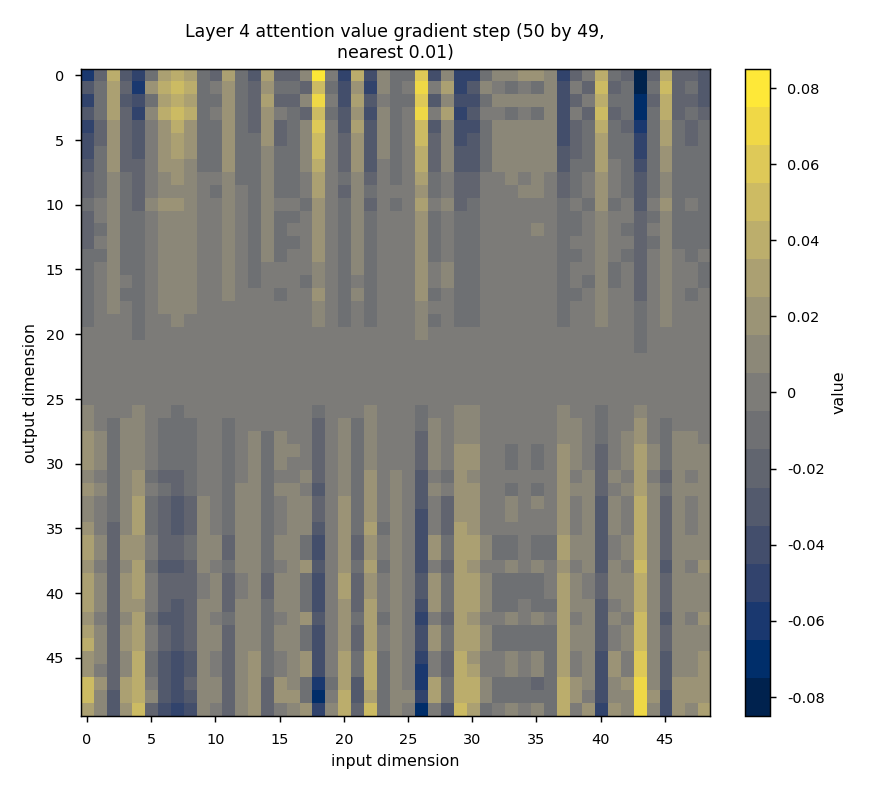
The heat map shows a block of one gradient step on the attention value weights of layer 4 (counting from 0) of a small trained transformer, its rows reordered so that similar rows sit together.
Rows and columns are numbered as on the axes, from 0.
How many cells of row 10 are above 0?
13
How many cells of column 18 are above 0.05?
3
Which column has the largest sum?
43
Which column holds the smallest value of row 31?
26
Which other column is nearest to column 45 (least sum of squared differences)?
6
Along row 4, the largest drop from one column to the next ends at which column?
27
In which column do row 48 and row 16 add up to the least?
18
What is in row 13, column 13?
-0.01
